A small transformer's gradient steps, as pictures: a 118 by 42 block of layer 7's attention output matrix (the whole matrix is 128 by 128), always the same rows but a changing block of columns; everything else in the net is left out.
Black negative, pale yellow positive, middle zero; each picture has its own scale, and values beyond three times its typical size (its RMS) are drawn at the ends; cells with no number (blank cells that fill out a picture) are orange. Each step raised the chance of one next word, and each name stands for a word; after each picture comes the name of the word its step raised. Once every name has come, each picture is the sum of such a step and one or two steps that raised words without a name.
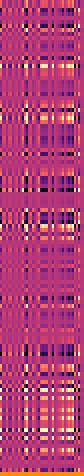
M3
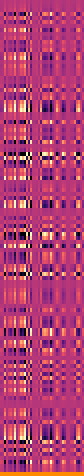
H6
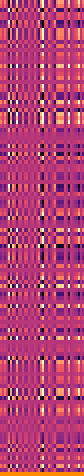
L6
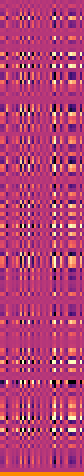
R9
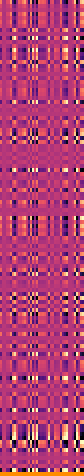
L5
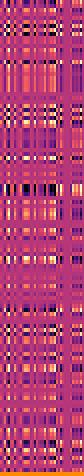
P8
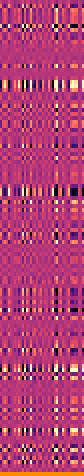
P8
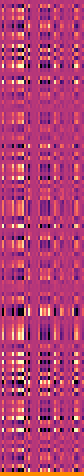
R9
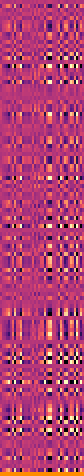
R9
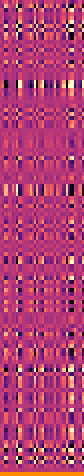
P8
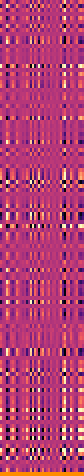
M3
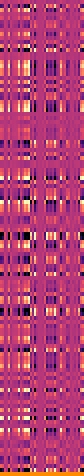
H6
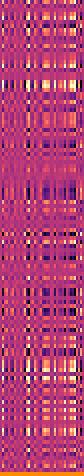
L6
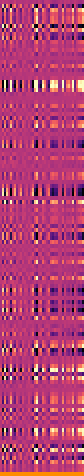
P8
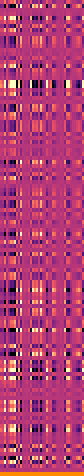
R9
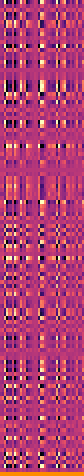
L6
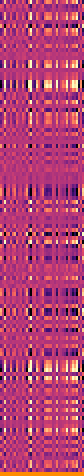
L6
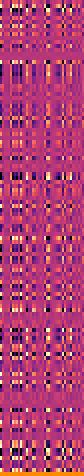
P8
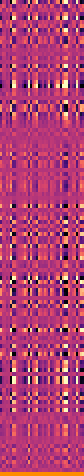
L6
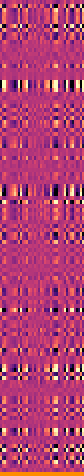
P8
